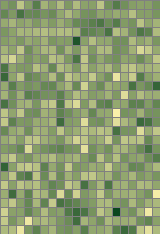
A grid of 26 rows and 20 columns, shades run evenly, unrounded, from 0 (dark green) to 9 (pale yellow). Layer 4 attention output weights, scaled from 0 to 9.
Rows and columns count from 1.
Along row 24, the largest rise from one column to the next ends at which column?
16
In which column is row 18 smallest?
20
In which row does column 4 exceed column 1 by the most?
19
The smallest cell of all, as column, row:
15, 24
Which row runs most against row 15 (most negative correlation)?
14
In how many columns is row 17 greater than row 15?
6
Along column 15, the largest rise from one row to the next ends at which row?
25
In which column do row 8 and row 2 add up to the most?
17
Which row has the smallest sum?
10
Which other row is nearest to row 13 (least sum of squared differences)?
18
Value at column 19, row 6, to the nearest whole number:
7
